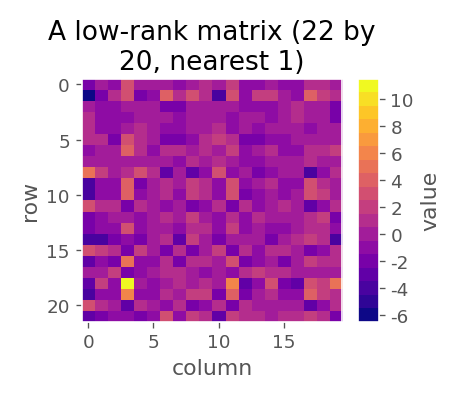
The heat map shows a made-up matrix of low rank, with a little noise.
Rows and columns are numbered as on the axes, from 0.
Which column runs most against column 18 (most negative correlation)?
0
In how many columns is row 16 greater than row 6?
5
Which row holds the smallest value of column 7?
14
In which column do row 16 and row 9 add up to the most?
3
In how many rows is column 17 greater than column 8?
9
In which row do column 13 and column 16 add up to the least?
18
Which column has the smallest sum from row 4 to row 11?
13
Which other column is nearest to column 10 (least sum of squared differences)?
4
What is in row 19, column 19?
1
